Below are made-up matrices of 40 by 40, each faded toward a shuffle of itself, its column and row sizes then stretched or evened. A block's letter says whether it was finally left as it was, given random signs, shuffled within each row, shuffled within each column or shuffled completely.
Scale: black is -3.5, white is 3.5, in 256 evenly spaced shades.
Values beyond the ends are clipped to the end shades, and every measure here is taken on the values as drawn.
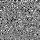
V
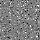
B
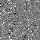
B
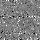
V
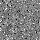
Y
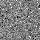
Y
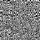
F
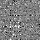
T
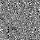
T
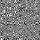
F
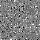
T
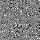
T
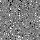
B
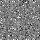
V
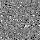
V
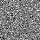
Y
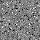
Y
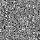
B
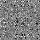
T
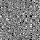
F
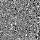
B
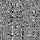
F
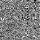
T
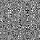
F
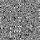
F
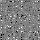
F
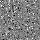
B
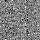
B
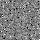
Y
